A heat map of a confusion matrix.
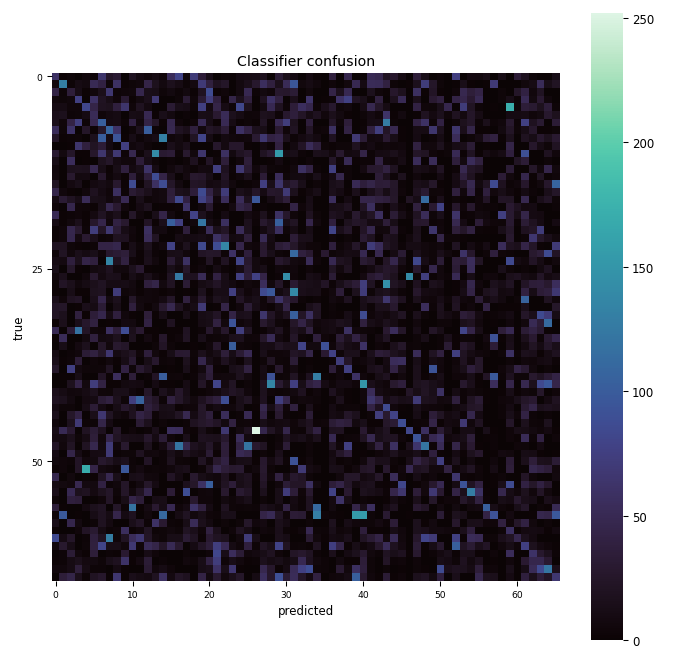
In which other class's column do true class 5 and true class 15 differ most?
19
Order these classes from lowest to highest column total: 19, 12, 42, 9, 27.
9, 42, 12, 27, 19
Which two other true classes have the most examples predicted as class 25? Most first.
48, 60
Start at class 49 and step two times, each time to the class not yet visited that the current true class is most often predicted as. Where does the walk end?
12
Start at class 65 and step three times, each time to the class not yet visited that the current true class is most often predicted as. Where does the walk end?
57
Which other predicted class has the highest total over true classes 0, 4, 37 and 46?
26
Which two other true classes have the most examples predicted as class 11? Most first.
42, 60
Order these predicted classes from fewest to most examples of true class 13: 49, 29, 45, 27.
49, 45, 27, 29
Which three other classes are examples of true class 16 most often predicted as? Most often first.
48, 26, 19
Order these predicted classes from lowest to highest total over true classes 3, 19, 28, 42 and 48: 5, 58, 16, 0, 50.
58, 0, 50, 5, 16
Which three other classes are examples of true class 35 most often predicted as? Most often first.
23, 32, 40
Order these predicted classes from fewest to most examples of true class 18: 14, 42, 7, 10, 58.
7, 10, 14, 42, 58
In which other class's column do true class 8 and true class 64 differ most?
14
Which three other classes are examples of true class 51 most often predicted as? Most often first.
4, 9, 32
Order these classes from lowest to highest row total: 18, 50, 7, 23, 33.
50, 18, 23, 33, 7
